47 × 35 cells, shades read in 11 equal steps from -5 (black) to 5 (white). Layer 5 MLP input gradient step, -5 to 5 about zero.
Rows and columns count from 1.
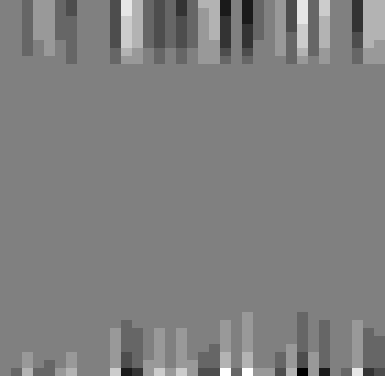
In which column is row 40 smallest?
28
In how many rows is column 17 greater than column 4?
6
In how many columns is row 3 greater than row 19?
11
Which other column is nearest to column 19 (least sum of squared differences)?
26
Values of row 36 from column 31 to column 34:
0 0 0 0
